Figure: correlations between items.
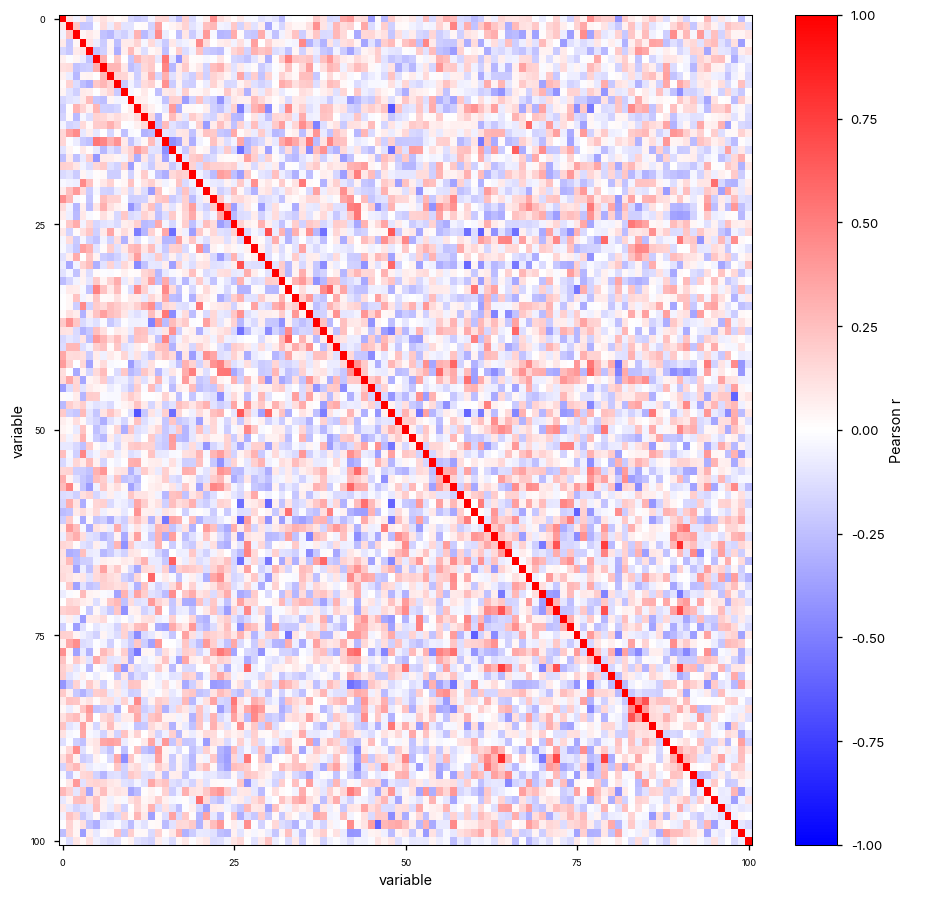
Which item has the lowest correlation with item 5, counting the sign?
17
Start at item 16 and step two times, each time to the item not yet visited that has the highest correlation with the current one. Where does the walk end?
38
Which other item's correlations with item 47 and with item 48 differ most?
11
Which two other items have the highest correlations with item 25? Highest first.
83, 84
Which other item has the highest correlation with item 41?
21
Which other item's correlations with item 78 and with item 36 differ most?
88
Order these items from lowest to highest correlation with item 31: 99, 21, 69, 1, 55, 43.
99, 21, 1, 55, 69, 43
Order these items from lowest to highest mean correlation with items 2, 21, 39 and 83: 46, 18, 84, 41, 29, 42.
46, 42, 84, 29, 18, 41
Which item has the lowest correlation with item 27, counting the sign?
93
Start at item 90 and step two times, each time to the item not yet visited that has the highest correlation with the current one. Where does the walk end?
79
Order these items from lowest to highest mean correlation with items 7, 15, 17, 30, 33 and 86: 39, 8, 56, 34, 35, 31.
31, 56, 34, 35, 8, 39
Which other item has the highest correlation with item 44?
59
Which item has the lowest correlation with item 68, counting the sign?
30
